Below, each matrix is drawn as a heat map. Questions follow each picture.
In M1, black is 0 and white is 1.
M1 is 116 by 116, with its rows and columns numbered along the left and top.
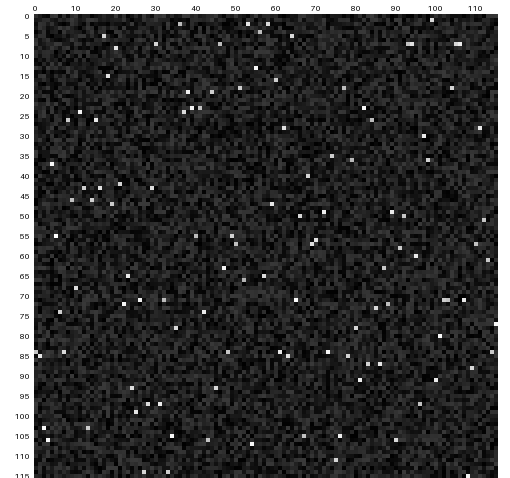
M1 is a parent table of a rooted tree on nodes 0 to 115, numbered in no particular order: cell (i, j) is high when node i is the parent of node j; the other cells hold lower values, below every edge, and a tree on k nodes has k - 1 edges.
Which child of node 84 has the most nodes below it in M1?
7
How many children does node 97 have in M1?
3
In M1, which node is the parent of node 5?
55
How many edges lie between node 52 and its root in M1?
5
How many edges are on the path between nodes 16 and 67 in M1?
5
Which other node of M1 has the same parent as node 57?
23
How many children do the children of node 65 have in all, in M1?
6
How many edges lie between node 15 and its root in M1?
2
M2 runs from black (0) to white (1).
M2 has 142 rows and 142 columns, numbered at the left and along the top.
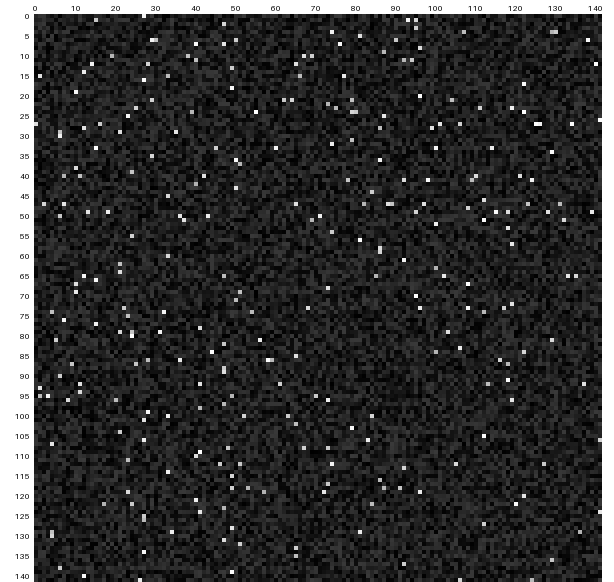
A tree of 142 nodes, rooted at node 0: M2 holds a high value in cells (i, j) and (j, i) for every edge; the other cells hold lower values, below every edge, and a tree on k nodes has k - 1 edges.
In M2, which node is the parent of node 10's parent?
108
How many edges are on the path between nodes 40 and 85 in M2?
4
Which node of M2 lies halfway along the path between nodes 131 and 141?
11
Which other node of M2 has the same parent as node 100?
44
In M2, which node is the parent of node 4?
74
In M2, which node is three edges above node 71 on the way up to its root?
86
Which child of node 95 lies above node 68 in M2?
49
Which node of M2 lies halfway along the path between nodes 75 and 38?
73
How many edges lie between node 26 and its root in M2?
4
